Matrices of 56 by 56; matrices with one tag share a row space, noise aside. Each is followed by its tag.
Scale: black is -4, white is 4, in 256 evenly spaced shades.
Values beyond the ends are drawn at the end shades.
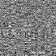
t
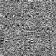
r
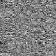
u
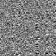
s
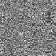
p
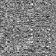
r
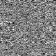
u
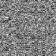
t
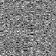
r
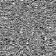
u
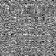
t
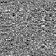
u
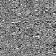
s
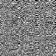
s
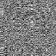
r
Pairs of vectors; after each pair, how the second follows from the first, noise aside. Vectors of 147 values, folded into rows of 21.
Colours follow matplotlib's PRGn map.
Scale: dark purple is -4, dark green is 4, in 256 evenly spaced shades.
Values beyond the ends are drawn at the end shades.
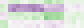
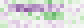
copied.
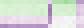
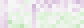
reversed, shrunk.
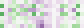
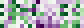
scaled up.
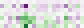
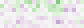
reversed, shrunk.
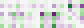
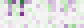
wrapped around, negated, partly zeroed.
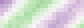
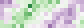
copied.
